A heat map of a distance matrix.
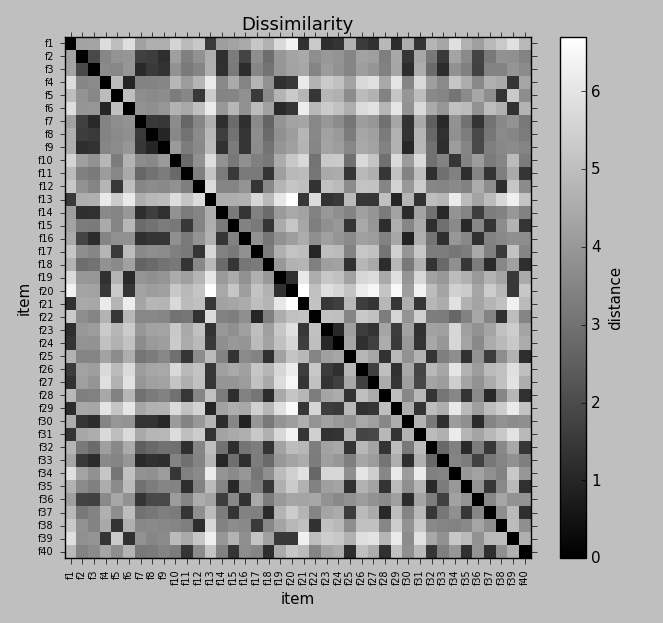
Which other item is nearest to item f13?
f29
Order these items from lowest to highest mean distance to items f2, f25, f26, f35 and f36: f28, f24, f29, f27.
f28, f24, f27, f29
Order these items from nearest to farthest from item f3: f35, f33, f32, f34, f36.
f33, f36, f32, f35, f34
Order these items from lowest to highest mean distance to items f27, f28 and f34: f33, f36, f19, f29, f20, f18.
f18, f33, f36, f29, f19, f20
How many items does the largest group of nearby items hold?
10
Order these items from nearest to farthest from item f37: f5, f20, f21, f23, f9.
f9, f5, f23, f21, f20
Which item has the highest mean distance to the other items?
f20
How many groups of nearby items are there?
6
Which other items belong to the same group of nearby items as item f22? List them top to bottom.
f5, f12, f17, f38
